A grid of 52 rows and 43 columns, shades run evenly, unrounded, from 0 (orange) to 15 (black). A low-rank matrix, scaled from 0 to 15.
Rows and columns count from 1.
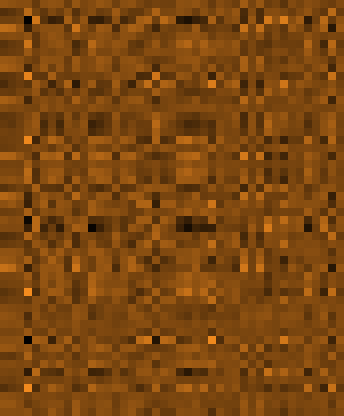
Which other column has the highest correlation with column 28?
4
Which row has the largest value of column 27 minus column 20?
10
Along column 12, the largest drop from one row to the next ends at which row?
30
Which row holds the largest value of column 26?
29
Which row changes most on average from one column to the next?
3
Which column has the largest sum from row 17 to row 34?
42
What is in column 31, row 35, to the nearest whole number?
7
